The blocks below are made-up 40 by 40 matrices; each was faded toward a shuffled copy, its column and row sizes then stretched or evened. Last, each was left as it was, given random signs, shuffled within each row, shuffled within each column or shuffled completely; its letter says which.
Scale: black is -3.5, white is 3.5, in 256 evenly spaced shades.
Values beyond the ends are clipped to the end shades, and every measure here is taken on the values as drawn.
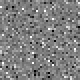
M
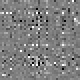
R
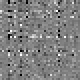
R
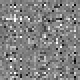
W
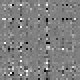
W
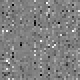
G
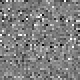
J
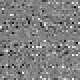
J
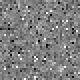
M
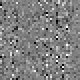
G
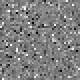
M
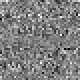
J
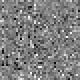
G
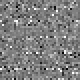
J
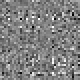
W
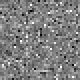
M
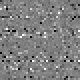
J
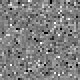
M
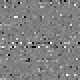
J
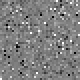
M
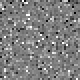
M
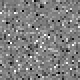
M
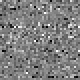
J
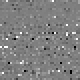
J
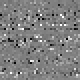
J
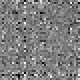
W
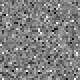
M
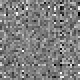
W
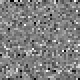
J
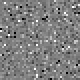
M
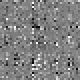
W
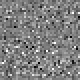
J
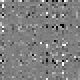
W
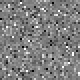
M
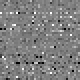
J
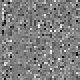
G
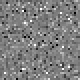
M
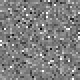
M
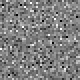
M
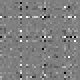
R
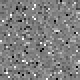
M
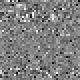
J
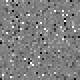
M
